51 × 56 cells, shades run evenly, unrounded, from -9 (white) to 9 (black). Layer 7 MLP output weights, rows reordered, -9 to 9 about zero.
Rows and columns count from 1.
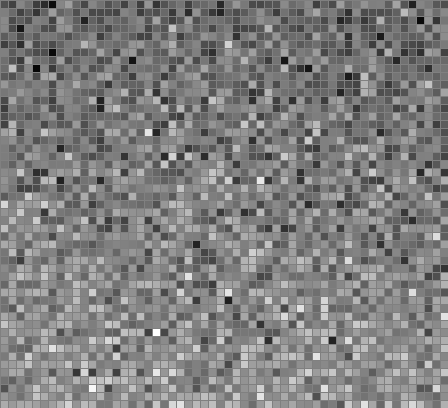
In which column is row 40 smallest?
56
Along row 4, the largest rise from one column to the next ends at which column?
35
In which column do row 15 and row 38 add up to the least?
36
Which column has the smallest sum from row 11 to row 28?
15
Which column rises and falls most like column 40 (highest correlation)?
2
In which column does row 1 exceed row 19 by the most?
7
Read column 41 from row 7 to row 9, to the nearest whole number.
4 -2 3
